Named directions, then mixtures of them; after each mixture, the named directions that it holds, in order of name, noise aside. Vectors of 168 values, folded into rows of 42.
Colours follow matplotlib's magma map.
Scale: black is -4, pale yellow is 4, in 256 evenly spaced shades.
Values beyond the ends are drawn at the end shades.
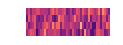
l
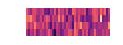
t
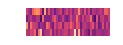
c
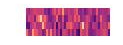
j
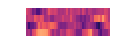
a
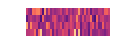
c.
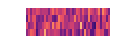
l.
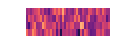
j, l.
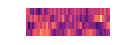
a, t.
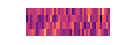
l, t.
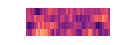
a.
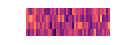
t.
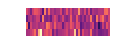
a, c.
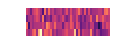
a, c.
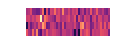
c, j.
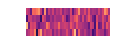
c, l.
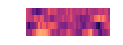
a.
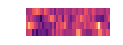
a, j.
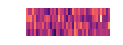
t.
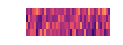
c, l.
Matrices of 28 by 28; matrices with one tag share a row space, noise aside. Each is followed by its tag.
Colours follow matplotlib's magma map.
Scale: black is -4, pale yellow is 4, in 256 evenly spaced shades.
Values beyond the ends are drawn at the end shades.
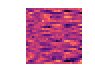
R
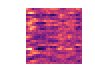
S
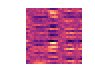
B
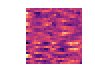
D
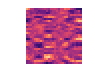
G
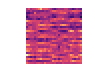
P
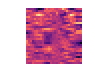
G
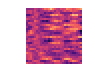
R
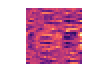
R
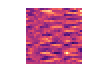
R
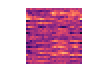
P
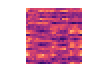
P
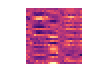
B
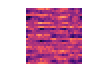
P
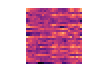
P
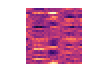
B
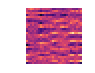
P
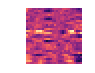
G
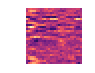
S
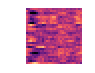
S
